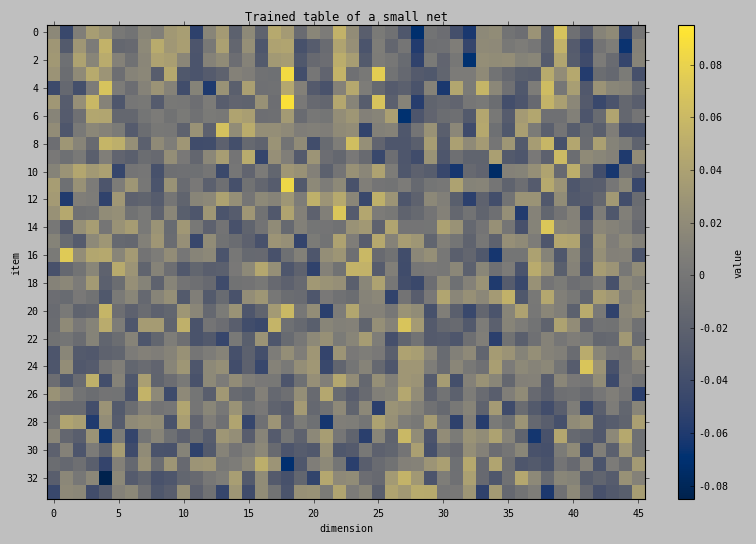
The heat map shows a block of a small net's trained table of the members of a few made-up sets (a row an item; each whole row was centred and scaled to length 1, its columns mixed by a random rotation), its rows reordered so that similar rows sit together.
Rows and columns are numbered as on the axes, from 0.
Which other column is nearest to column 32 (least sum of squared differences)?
44
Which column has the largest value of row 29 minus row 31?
18
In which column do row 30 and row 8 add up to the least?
11
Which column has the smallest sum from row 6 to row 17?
27
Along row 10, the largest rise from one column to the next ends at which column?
35
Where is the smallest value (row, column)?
32, 4
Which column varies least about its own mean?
7
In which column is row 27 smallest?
25
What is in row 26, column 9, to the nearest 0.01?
-0.04
